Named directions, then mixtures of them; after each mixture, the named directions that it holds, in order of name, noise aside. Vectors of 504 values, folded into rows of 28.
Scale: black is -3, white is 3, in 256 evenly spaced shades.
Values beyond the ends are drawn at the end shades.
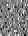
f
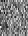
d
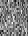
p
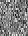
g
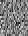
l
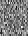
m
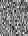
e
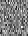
m.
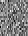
d, l, p.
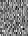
f, l, m.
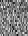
e.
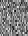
e.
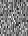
l, p.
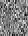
g.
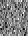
d, e, f.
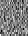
f, m, p.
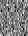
e, f.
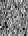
d, f.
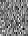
f, l, m.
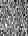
d, m, p.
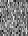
e, p.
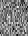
e, p.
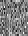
d, e, g.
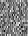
l, m, p.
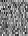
d, e.
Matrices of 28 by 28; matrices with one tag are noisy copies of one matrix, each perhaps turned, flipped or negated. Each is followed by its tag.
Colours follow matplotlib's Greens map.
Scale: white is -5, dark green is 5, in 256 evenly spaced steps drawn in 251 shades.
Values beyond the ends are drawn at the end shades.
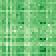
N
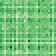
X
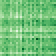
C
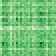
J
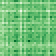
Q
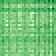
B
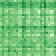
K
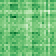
N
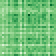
Q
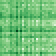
C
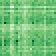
N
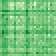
K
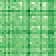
K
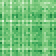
Q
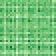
X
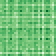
X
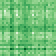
N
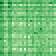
B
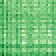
B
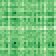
J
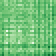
B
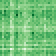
N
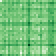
K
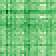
N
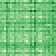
Q
